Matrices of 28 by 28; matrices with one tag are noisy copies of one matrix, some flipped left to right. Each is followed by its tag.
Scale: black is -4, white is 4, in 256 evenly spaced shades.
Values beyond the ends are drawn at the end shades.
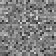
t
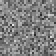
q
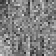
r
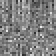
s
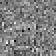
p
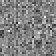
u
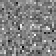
p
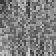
r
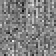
s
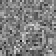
p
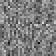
u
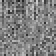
s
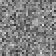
q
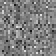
u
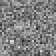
p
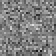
p
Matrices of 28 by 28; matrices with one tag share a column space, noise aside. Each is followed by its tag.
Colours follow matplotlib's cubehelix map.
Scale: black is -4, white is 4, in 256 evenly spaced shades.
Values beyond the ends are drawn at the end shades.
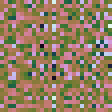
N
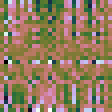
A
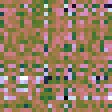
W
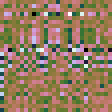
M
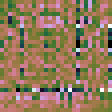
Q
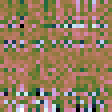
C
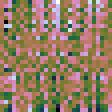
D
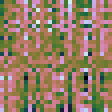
D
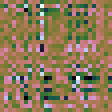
W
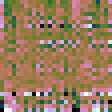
C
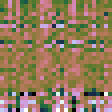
C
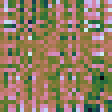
D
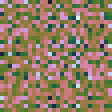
N
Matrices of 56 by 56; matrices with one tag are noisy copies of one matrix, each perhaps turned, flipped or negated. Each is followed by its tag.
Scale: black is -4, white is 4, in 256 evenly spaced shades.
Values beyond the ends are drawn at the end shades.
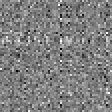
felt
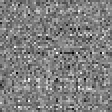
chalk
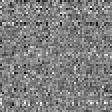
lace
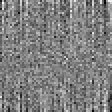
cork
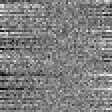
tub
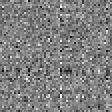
felt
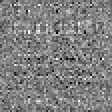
chalk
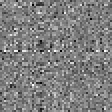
felt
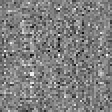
chalk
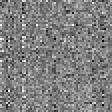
lace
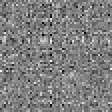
felt
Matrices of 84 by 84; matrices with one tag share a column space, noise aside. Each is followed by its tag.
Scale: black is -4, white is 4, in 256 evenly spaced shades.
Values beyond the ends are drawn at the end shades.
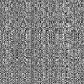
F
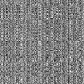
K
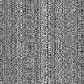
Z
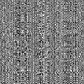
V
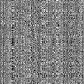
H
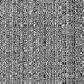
H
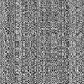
V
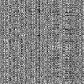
Z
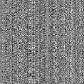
Z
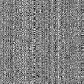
Z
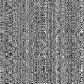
V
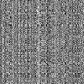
H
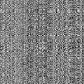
Z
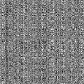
Z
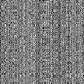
H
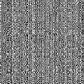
V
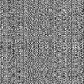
Z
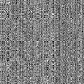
K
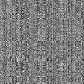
K
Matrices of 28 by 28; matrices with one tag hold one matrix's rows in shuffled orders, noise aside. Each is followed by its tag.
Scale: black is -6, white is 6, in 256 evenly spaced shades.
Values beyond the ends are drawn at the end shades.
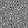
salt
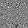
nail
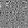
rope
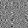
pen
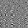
pen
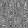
salt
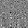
salt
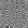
rope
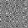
rope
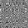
rope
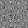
salt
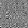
rope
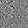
pen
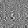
pen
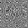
rope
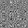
salt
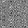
salt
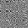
rope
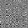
rope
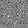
nail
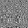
nail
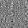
pen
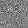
nail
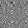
pen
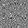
salt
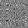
rope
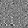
pen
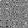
rope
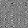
pen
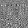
nail
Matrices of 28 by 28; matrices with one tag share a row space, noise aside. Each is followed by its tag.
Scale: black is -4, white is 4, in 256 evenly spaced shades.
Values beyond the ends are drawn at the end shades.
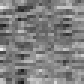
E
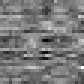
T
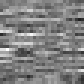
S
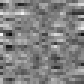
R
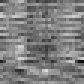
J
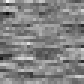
S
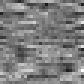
J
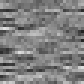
S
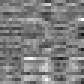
T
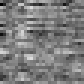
E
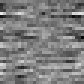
J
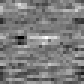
J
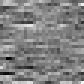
S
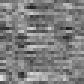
E
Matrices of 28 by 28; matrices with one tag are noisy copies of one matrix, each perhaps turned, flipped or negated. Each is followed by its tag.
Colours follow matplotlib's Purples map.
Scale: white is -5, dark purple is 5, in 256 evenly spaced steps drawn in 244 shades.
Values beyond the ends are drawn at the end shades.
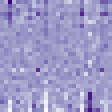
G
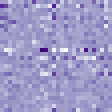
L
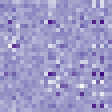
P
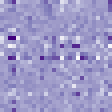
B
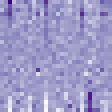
G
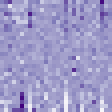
G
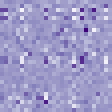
P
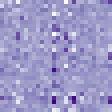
B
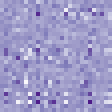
P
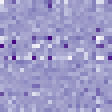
B
